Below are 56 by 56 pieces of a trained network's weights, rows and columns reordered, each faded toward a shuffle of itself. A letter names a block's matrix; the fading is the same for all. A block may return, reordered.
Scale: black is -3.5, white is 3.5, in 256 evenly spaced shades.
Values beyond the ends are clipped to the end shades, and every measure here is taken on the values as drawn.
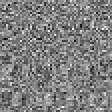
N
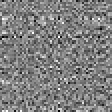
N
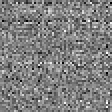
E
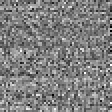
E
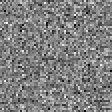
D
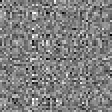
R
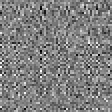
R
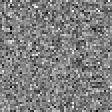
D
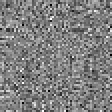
R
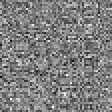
N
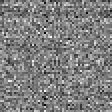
E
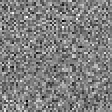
N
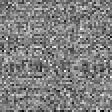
E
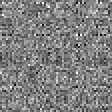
N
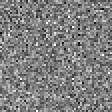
D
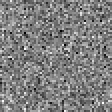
D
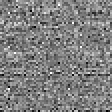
E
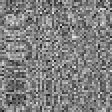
N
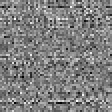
E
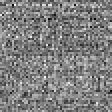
E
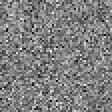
D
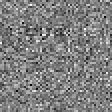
R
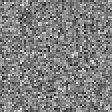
D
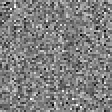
D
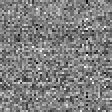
E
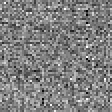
E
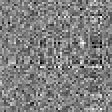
N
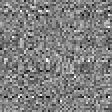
N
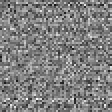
E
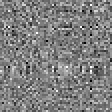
N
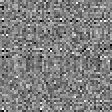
N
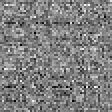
E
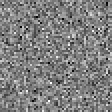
D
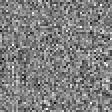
D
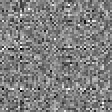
N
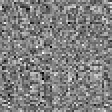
R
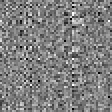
R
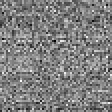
E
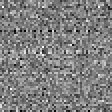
E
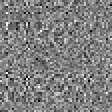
R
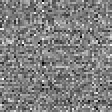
E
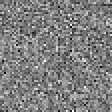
D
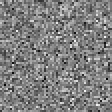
D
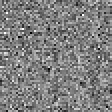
D
